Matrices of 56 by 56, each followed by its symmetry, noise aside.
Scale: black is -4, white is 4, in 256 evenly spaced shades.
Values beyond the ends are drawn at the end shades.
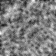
symmetric.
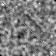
symmetric across the other diagonal.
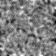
antisymmetric.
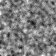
symmetric across the other diagonal.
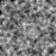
symmetric.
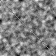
symmetric.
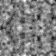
mirrored top to bottom.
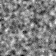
antisymmetric.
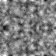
mirrored top to bottom.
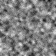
antisymmetric.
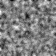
antisymmetric.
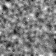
antisymmetric.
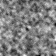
antisymmetric.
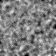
symmetric.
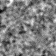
antisymmetric.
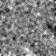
antisymmetric.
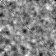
symmetric across the other diagonal.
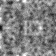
mirrored top to bottom.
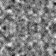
mirrored top to bottom.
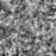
antisymmetric.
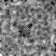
symmetric across the other diagonal.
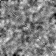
symmetric.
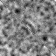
symmetric across the other diagonal.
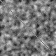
symmetric.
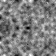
mirrored top to bottom.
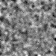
antisymmetric.
